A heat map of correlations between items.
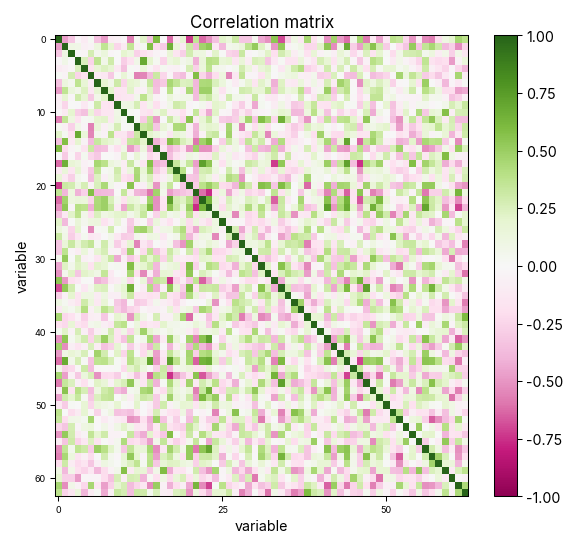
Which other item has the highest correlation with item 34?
47
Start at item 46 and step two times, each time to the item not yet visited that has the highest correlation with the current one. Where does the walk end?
0
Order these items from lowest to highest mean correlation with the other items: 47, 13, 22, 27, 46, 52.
46, 52, 27, 13, 47, 22
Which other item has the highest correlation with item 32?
20
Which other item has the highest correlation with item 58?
57
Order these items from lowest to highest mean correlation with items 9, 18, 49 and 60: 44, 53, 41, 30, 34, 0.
30, 0, 53, 41, 34, 44
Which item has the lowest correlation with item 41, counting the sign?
61
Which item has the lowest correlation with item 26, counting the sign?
5
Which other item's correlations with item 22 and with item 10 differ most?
23
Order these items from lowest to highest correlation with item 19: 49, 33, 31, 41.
31, 33, 41, 49
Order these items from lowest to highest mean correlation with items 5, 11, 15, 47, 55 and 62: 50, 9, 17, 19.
19, 50, 17, 9
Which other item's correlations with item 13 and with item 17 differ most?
54
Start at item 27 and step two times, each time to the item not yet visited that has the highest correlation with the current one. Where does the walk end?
36
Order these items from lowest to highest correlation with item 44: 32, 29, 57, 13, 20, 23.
32, 13, 29, 20, 57, 23
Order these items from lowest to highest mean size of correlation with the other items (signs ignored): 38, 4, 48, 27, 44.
4, 27, 38, 48, 44
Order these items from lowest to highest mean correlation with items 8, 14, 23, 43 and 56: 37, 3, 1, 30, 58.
30, 58, 37, 3, 1
